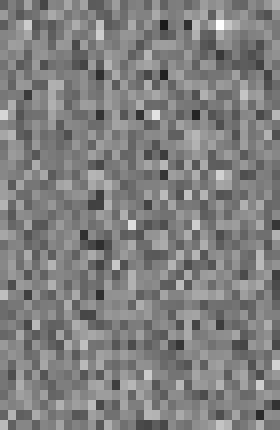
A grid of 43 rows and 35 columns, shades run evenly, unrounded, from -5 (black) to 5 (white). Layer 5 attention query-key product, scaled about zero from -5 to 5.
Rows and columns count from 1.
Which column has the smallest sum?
13
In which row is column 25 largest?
23
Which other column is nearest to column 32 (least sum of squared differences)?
10
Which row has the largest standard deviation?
3
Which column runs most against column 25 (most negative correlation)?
20
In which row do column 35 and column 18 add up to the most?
37
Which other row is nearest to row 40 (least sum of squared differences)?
31
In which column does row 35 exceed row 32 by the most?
11
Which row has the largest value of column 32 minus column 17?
35
